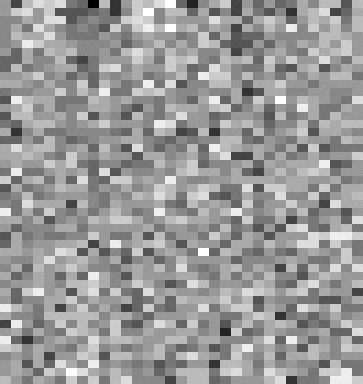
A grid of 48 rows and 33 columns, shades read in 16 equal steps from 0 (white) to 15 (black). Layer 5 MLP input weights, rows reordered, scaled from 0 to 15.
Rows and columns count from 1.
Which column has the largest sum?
24
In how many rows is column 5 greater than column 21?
19
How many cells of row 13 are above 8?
3
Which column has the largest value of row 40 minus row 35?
26
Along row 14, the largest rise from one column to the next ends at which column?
22
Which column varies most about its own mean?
9
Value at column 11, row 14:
6
